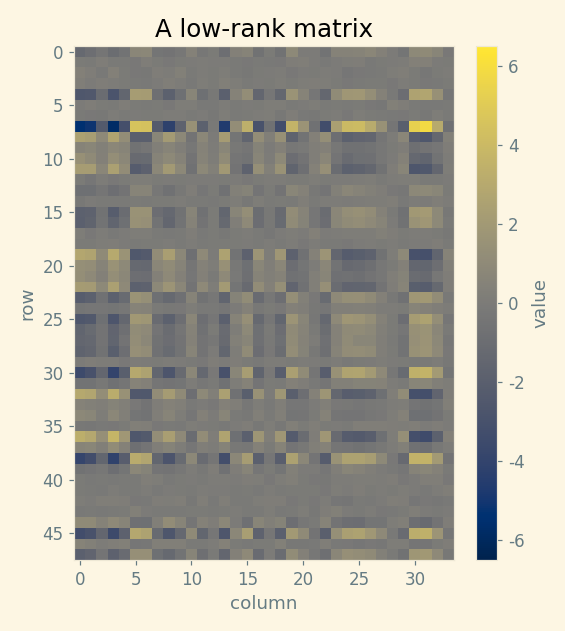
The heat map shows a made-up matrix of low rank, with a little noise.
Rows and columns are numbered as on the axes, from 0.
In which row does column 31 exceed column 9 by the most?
7
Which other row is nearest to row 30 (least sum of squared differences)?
38
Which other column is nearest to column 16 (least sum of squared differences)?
4
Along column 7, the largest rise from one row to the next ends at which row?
8
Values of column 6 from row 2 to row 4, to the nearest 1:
0 0 2
